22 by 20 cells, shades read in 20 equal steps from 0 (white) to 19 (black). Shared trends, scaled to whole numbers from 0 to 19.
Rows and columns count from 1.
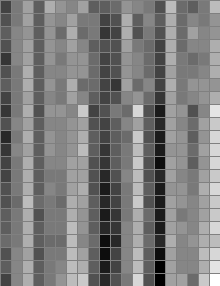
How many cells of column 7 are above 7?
7
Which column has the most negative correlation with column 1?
11
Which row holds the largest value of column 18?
9
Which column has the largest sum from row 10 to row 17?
15
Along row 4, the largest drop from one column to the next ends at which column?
16
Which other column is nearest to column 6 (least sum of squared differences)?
2
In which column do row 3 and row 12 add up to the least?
20
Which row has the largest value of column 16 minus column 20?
22
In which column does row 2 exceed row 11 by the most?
13
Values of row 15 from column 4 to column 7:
12 9 10 7
